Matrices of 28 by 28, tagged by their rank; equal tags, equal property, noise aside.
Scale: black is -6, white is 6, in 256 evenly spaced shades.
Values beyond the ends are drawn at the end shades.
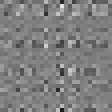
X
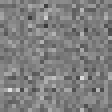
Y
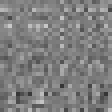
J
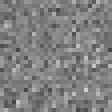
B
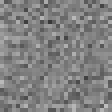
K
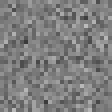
K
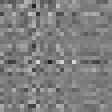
X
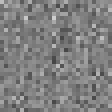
K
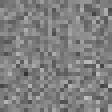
K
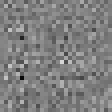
J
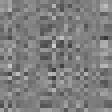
X
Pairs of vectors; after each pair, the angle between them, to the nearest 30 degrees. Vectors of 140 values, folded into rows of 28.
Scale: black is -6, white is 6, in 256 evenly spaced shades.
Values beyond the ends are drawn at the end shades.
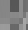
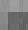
120 degrees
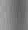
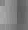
30 degrees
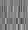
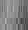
60 degrees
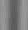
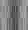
30 degrees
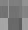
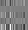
90 degrees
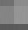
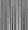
90 degrees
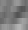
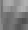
120 degrees
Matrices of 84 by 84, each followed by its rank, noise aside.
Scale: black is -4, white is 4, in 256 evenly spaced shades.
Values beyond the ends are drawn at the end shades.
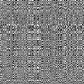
four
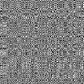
six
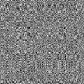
eight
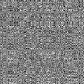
eight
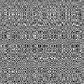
four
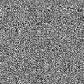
twelve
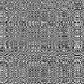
four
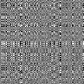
three
